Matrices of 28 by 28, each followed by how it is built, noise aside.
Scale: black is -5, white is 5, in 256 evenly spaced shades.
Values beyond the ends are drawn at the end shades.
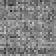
blocks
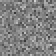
noise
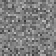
blocks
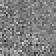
lower triangular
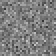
noise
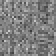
blocks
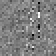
uneven columns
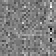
uneven columns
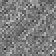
Hankel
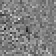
lower triangular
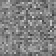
blocks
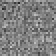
blocks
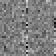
uneven columns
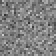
noise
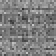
blocks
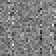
uneven columns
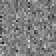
uneven columns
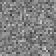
noise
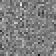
uneven columns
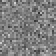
noise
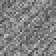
Hankel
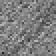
Hankel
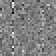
uneven columns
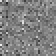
uneven columns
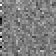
uneven columns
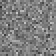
noise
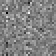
uneven columns
